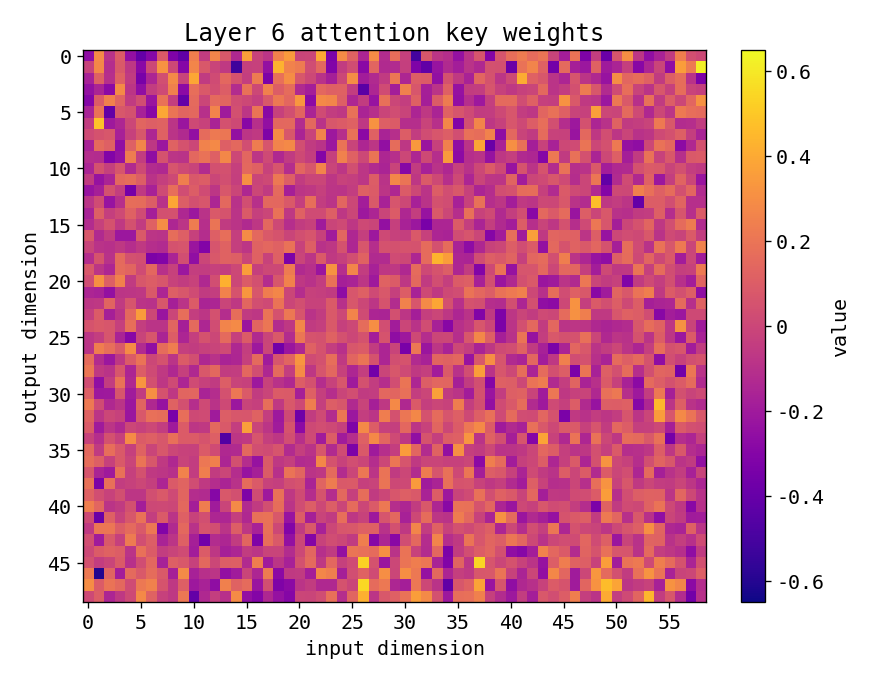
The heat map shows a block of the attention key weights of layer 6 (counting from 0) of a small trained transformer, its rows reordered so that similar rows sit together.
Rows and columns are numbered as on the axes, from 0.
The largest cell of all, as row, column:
1, 58
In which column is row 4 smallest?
9
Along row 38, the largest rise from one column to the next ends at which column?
2
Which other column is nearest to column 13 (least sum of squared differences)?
55
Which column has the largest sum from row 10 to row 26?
13
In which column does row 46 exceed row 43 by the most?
28
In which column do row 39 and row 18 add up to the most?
33
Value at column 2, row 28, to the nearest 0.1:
-0.1
